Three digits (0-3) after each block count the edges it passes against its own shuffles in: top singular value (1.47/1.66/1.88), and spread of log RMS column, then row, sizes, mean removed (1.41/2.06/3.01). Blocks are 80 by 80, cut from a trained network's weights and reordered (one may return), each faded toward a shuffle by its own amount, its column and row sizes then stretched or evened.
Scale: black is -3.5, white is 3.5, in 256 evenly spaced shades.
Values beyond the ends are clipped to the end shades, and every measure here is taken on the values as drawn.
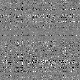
1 2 3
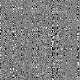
3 3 2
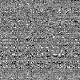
2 1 2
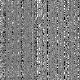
3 3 0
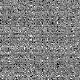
2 2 1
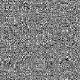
3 2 1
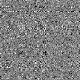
3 1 2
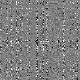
0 3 2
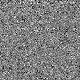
0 0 1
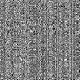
3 0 1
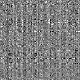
3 1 2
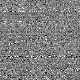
1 0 2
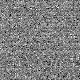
0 0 0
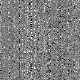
1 3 0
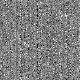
0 2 0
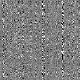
3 3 1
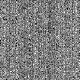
2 1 0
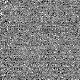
1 1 1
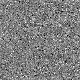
0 0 0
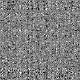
1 1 2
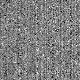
1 1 0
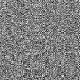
3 1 0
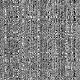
3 2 1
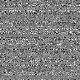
0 0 3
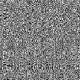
3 1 1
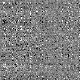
1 2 2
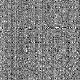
2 0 2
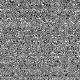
0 0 2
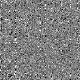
1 2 1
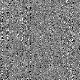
1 2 0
